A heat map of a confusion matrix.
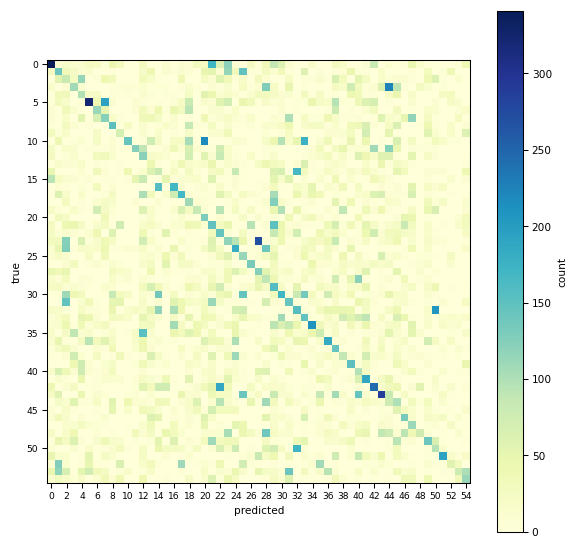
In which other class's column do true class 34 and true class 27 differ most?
16
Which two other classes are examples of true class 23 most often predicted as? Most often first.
27, 2
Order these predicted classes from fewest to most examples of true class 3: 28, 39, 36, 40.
36, 40, 39, 28
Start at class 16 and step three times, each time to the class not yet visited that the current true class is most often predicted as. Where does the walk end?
50
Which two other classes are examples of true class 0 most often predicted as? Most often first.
21, 23
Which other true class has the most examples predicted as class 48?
42
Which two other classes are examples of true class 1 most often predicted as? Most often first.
25, 23
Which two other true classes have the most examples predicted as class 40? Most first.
43, 28
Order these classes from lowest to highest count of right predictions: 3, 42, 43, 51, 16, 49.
3, 49, 16, 51, 42, 43
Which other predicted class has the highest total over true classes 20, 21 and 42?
22
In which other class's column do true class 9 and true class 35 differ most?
12
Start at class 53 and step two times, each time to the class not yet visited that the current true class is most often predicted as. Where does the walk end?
2
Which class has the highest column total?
29
